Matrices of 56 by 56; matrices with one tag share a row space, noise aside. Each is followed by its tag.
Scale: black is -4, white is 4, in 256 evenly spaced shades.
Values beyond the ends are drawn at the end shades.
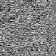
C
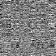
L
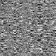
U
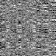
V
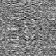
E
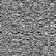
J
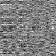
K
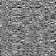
J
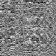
C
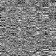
V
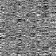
V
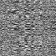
E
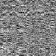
K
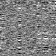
V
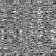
U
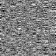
V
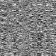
U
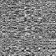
E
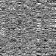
V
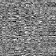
E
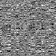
L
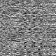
E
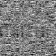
L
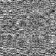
K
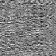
C
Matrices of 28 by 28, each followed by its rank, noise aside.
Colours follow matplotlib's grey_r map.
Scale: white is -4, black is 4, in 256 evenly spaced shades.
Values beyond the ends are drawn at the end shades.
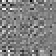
three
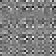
two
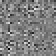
four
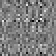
three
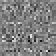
five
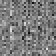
four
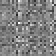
three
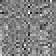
five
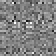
four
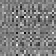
three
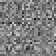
five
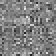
four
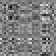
three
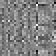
three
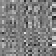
three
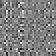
three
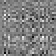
three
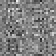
five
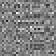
four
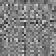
four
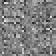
five
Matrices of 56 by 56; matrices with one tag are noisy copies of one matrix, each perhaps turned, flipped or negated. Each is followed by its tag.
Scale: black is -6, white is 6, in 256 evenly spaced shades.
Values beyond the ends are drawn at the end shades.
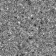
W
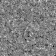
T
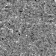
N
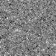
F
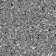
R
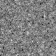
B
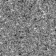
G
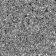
T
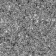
G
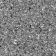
R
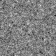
B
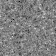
G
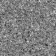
T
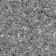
G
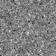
B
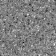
T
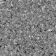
R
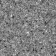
B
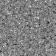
R
